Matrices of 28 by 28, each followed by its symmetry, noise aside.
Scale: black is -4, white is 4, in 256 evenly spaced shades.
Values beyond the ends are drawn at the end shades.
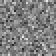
same after a half turn.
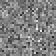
symmetric.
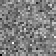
symmetric across the other diagonal.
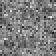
same after a half turn.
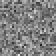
same after a half turn.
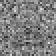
mirrored left to right.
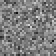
symmetric across the other diagonal.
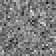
symmetric across the other diagonal.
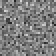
antisymmetric.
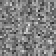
same after a half turn.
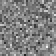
symmetric.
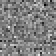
antisymmetric.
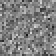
antisymmetric.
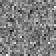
symmetric.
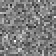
symmetric across the other diagonal.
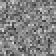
same after a half turn.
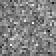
symmetric across the other diagonal.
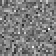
same after a half turn.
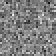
mirrored left to right.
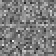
mirrored left to right.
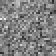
symmetric.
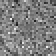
symmetric across the other diagonal.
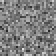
mirrored left to right.
